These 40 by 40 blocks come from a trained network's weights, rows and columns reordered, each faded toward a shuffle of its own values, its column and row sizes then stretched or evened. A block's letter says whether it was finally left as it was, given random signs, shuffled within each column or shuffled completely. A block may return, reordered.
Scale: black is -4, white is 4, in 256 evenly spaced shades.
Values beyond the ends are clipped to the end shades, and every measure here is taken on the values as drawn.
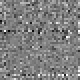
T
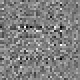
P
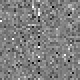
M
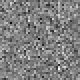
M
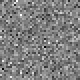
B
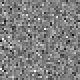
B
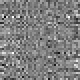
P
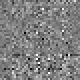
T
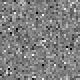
B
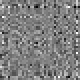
P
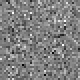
M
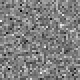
B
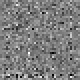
T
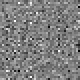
T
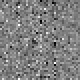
M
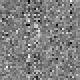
M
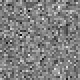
M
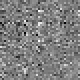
P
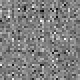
P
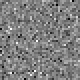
B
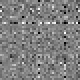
P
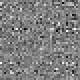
T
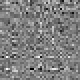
P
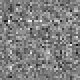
P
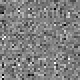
T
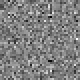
T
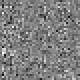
M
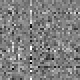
T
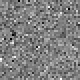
B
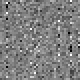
M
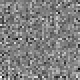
T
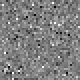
B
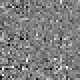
T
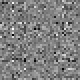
T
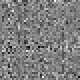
T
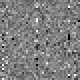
M
